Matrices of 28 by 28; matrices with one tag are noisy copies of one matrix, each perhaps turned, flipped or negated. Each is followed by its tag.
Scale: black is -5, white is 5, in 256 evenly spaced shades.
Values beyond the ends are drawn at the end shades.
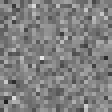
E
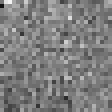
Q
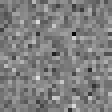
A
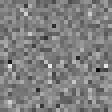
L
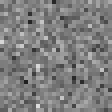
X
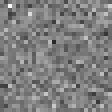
E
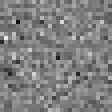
A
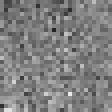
Q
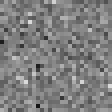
X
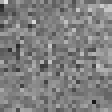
Q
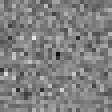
A
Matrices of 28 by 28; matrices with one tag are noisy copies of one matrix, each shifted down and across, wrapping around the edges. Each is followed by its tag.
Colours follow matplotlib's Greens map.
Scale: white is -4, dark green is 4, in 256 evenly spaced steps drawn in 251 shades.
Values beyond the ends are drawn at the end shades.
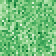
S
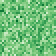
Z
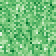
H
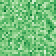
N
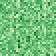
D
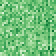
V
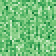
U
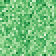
Z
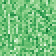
U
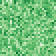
N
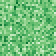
N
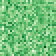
N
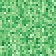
N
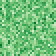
D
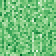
U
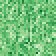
V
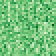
U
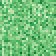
U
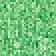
U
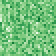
U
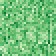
V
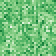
H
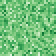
N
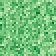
Z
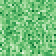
S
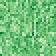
V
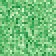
N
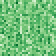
U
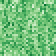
H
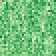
S
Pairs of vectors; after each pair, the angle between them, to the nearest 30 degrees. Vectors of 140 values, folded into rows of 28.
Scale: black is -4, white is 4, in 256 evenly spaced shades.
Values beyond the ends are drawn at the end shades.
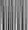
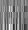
120 degrees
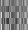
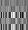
120 degrees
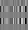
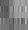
120 degrees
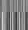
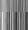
30 degrees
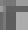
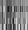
60 degrees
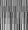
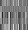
60 degrees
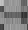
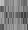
30 degrees
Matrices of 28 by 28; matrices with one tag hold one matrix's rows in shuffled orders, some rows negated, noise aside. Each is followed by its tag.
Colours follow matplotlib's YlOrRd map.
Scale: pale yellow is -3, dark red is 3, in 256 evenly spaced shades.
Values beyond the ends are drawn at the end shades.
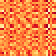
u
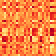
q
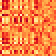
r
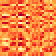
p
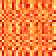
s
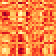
p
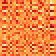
q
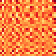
s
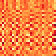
s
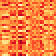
p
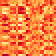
p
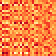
r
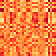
u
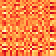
q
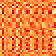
s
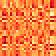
q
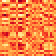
p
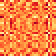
u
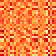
u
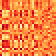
r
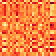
q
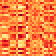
p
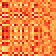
r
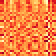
u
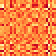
u
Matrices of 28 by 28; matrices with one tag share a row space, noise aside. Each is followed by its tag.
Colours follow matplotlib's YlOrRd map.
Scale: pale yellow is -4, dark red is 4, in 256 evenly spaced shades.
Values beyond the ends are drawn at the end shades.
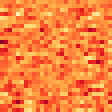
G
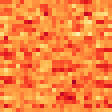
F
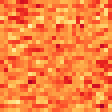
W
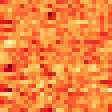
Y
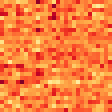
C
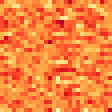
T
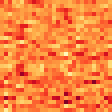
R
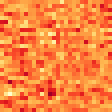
Y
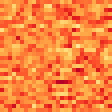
T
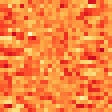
G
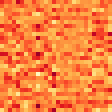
C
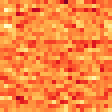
R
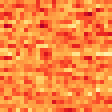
F
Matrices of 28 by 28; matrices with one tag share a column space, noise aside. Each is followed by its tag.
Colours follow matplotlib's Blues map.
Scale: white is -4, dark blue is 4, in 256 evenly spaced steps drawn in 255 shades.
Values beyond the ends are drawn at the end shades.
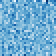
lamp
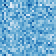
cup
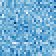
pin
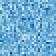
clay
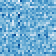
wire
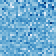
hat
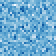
clay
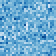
clay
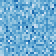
clay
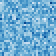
pin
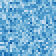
pin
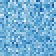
hat
